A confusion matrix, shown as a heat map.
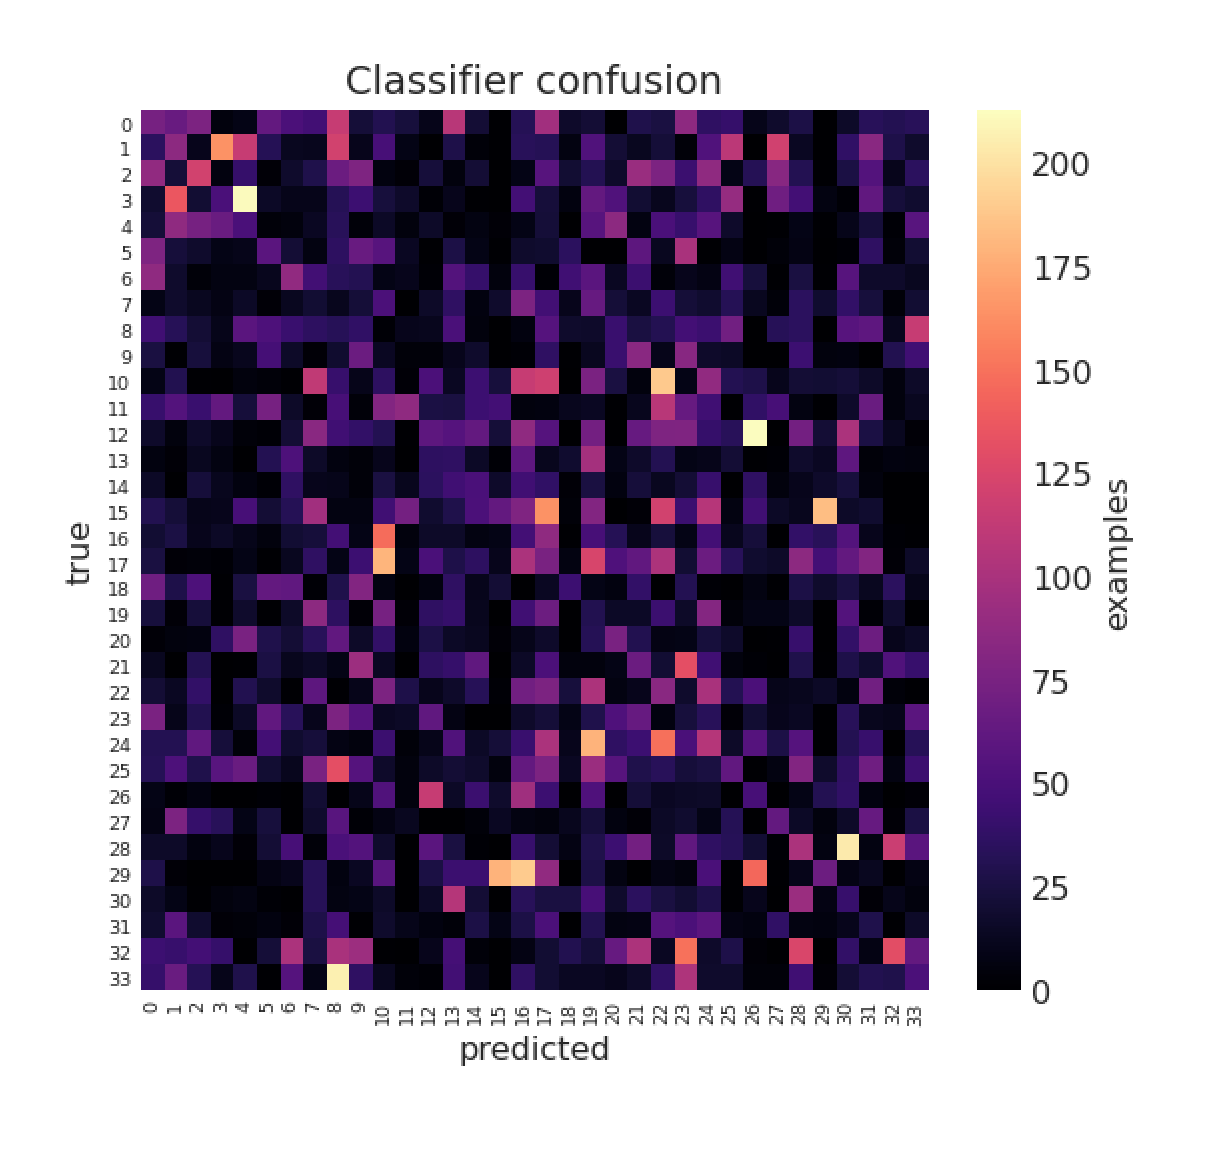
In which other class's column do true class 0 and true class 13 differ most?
8
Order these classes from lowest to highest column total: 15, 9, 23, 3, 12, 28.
15, 3, 12, 9, 28, 23
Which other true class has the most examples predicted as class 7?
10
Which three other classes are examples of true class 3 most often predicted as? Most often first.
4, 1, 25
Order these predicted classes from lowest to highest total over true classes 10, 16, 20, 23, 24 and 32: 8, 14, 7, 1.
14, 1, 7, 8
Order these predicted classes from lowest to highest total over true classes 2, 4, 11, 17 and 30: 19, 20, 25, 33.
25, 33, 20, 19
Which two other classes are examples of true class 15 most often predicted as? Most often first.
29, 17
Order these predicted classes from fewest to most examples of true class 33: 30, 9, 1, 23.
30, 9, 1, 23
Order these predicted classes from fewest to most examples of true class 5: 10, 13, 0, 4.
4, 13, 10, 0
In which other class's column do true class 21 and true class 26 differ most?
23
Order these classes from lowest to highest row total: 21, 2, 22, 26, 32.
26, 21, 22, 2, 32
